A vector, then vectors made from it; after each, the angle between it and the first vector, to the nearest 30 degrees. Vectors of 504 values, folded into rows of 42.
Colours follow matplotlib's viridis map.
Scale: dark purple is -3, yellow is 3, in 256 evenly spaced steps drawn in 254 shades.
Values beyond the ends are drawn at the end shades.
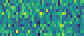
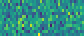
120 degrees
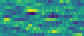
90 degrees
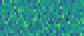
90 degrees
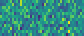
90 degrees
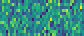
120 degrees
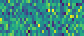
120 degrees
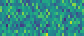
60 degrees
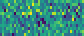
60 degrees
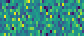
120 degrees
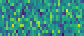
150 degrees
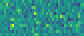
120 degrees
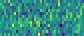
150 degrees
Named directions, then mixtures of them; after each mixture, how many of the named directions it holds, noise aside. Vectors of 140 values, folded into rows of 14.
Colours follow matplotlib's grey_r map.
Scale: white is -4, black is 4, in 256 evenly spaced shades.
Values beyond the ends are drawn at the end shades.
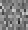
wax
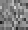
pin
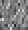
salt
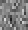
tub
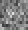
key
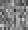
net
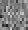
two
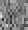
three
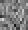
three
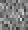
four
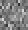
two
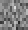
two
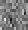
one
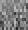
two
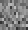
four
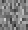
two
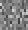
one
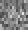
two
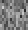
four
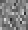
two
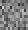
three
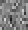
one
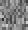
four
